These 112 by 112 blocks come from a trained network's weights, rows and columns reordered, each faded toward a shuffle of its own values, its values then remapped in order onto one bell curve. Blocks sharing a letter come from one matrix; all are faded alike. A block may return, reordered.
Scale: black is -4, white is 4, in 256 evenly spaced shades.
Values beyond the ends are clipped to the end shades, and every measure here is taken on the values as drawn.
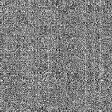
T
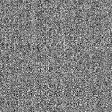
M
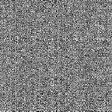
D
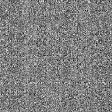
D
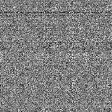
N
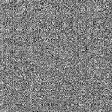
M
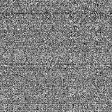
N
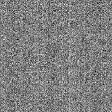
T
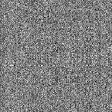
M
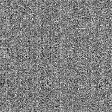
T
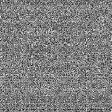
N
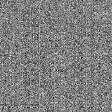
T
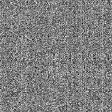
T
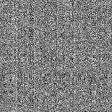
T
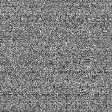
N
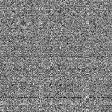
N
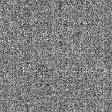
M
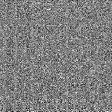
M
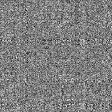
D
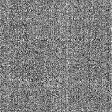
T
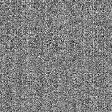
T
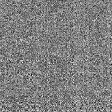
M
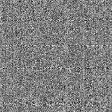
M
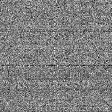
N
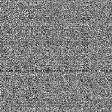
N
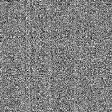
D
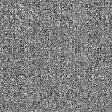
M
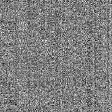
T
